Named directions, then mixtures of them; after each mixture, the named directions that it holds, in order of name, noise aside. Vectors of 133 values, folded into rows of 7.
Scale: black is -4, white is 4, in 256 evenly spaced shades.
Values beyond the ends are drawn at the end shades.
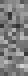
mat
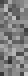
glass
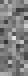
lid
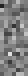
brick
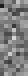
brick, glass, lid.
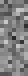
lid.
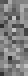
glass, mat.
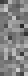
brick, glass.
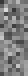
brick, glass, mat.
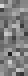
brick.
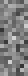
lid.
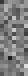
glass, lid, mat.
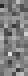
brick.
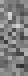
mat.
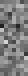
mat.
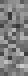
mat.
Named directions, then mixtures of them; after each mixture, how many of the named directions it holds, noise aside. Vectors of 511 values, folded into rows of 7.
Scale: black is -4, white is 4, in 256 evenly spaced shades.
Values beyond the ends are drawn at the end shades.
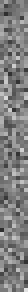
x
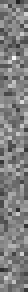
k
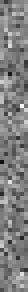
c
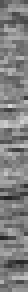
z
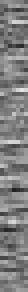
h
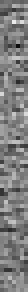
four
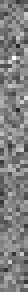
two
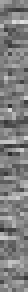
three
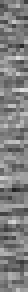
two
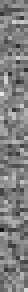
three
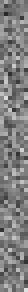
one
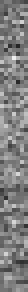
four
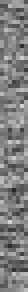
four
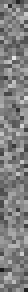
one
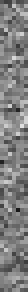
three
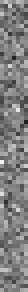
two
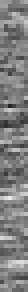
one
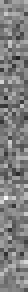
four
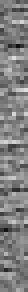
two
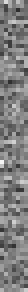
four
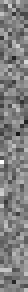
two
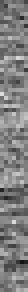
three
